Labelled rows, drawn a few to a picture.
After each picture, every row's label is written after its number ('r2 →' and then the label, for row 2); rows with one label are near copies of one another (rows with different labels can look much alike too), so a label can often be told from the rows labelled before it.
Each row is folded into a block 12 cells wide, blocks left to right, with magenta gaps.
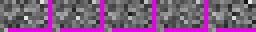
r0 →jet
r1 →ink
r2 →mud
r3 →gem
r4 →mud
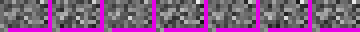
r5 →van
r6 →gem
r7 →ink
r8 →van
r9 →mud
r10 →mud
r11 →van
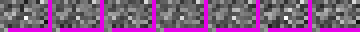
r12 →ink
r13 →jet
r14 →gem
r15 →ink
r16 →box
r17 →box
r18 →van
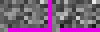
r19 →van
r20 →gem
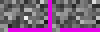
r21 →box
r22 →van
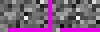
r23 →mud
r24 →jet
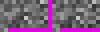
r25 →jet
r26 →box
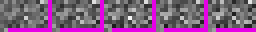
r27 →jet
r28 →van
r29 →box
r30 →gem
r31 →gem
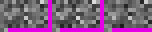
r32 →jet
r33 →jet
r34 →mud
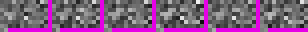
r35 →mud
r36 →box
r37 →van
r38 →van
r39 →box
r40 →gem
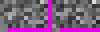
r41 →gem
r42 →van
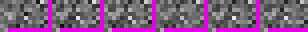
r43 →mud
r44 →jet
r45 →jet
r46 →jet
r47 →ink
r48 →ink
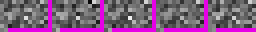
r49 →box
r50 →mud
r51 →jet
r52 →van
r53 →gem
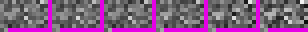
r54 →jet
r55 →box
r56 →jet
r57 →gem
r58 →mud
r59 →van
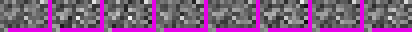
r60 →jet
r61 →box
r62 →ink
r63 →mud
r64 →van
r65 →van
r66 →van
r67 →box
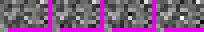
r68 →van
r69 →gem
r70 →mud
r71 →ink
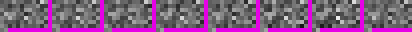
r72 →mud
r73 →box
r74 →van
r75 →ink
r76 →mud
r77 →gem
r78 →jet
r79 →mud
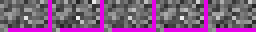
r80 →box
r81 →jet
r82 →box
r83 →box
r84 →gem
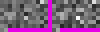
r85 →mud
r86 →box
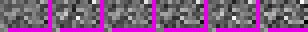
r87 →van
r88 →ink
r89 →van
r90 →van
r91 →ink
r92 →van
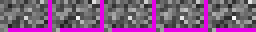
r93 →box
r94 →jet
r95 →box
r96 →box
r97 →jet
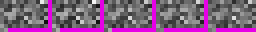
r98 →van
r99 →van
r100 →jet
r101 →van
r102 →box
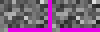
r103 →gem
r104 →van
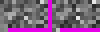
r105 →gem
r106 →jet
